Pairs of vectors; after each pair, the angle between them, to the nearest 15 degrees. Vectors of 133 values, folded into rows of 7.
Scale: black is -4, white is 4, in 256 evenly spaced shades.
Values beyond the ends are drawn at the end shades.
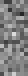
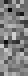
30 degrees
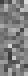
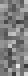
45 degrees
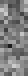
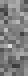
165 degrees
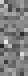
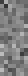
135 degrees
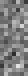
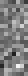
15 degrees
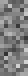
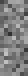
150 degrees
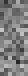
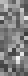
105 degrees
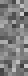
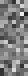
15 degrees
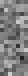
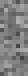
30 degrees
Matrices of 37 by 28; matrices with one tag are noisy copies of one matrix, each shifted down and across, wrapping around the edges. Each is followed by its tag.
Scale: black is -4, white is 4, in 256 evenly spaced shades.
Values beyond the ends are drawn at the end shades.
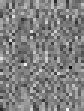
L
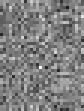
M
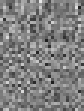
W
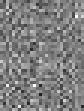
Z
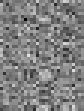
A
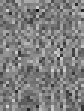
L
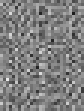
Z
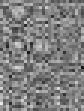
A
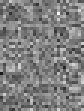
A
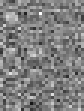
A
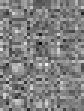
A
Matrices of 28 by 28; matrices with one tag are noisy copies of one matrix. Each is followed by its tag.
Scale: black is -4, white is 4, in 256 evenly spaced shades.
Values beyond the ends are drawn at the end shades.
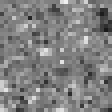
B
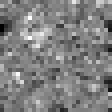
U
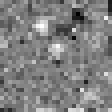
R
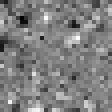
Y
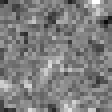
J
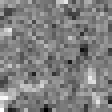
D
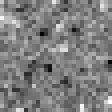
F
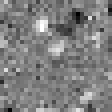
R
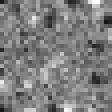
J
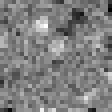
R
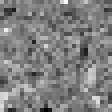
D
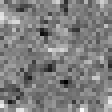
F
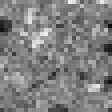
U
